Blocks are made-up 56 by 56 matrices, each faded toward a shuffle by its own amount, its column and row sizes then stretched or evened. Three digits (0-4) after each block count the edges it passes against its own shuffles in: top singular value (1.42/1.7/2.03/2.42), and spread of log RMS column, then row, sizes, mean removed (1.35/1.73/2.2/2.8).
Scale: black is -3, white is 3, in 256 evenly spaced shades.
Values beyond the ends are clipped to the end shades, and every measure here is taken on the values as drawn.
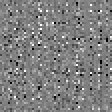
1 4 2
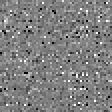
1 1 3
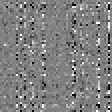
3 4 2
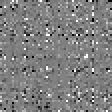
2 4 3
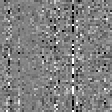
2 4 0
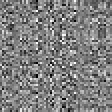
3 4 1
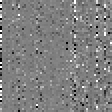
2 4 0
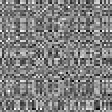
4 1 4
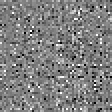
1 3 2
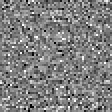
2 0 0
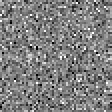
2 1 0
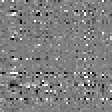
3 3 4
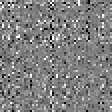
3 4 2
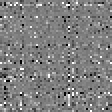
1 3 4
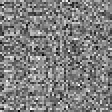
3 0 0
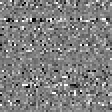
1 0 4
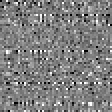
3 0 4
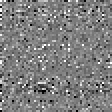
1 2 3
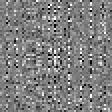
3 4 0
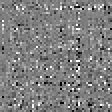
0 3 3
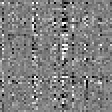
3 4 3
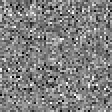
1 1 2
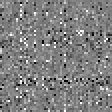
0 3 2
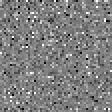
1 1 2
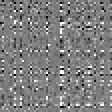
4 4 3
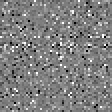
2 0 2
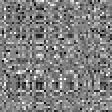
4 2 2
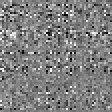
1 3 4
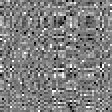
4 2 1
